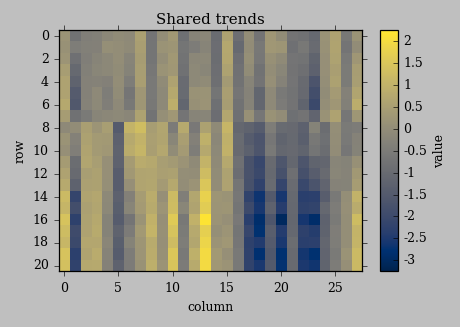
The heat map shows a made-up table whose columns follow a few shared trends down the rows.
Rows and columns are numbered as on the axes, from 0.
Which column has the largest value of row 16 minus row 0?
13
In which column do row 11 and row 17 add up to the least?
18
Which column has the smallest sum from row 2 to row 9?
23
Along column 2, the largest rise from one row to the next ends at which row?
8
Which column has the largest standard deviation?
20
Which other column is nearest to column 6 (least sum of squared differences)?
4
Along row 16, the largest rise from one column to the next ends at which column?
2
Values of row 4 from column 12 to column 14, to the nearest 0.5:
0 0 -1
